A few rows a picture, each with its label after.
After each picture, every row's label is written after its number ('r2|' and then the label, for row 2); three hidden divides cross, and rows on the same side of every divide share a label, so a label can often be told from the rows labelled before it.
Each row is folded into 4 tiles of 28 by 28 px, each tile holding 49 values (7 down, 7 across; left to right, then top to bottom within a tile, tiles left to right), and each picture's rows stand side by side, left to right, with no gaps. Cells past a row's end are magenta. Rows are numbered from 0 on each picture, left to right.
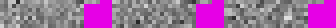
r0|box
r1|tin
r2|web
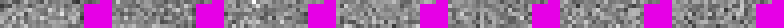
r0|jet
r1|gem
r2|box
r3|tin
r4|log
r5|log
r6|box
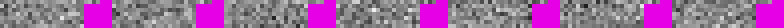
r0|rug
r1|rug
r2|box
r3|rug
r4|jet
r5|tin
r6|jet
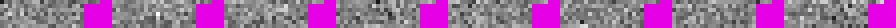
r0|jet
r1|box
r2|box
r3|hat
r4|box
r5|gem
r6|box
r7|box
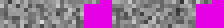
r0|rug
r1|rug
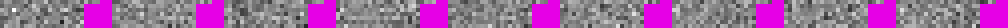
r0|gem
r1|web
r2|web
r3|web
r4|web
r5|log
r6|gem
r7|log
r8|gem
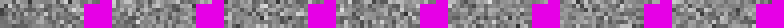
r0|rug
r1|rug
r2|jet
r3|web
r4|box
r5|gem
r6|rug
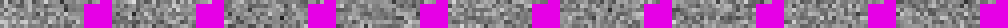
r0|jet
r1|tin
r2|rug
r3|log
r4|gem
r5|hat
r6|log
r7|web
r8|jet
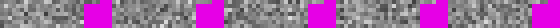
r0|jet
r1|web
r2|web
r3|log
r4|hat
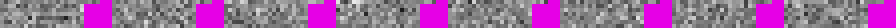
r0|log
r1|log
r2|tin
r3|rug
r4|web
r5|web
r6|box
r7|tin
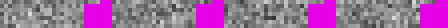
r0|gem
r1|hat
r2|box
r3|web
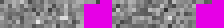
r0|web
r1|tin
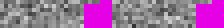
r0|rug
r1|tin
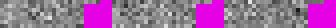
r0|hat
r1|gem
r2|gem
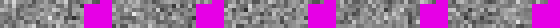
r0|hat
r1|hat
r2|jet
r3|web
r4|web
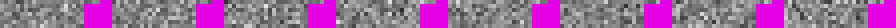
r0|gem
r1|web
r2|jet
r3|rug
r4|rug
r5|log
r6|gem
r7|web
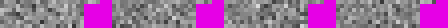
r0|web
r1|hat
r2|box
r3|tin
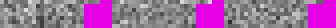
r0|box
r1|gem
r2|hat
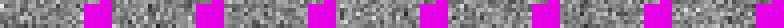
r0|tin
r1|box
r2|tin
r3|hat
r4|hat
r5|tin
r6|jet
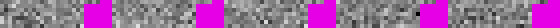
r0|rug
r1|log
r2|rug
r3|log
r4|hat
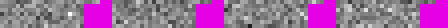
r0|box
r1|jet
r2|rug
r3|jet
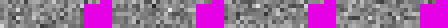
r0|box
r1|tin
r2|box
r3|hat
